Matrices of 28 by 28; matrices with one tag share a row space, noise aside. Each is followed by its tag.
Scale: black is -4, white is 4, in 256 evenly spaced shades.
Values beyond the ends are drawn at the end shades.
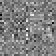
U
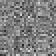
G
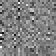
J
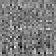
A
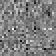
U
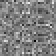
G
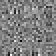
A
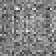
G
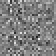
A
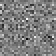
U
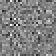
A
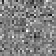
U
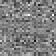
G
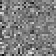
J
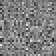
U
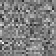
U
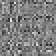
A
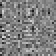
J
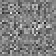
A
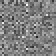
U
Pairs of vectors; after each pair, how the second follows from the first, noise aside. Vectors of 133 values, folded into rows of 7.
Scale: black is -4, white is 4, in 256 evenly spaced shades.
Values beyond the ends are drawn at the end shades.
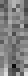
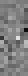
wrapped around, partly zeroed.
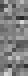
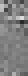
negated, partly zeroed.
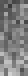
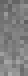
shrunk.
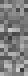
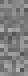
shrunk.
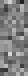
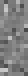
negated, partly zeroed.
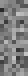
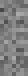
shrunk.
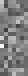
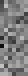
negated.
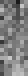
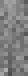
reversed, shrunk.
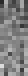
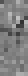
wrapped around, partly zeroed.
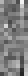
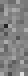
negated, partly zeroed.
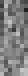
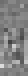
reversed, negated, partly zeroed.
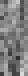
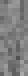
shrunk.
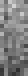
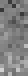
negated, partly zeroed.
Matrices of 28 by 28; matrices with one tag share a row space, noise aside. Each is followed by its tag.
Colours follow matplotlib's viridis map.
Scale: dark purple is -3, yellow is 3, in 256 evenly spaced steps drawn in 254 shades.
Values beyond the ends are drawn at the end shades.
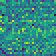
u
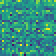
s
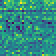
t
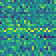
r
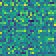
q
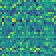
s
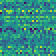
r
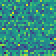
q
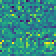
s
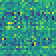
r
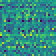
r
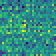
u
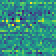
t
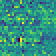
t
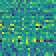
s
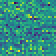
t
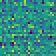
q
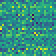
u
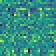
q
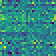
u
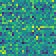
u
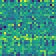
r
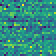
t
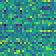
t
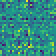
q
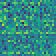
r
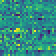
t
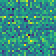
q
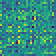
u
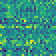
r
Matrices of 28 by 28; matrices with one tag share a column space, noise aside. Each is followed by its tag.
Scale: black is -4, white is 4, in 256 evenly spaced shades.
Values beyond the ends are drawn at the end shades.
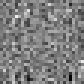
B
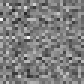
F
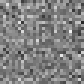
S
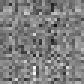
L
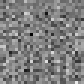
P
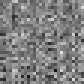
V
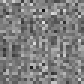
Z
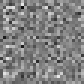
F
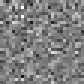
S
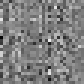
V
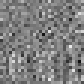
P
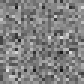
V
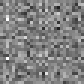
F
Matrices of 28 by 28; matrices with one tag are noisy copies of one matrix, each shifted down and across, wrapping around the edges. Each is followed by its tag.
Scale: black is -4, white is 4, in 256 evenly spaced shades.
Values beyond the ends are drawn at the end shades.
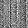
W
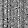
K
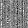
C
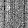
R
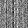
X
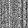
K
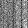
R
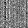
X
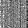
X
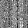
R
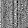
K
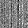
X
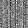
C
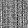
C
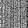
X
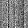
W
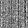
X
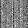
W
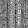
R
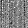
C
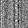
K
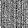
C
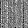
C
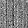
X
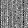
C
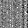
K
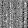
K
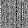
C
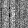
R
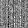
C
